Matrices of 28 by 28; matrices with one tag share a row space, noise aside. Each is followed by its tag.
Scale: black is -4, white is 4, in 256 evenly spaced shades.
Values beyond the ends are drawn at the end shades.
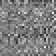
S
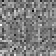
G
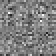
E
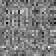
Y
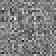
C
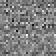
Y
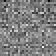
Y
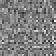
S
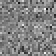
S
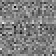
G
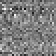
G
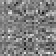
E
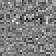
E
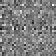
G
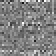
C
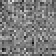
G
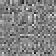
C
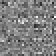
S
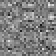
E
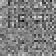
S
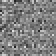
G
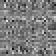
Y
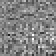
E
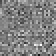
S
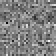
Y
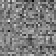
E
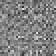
S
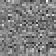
E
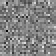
Y
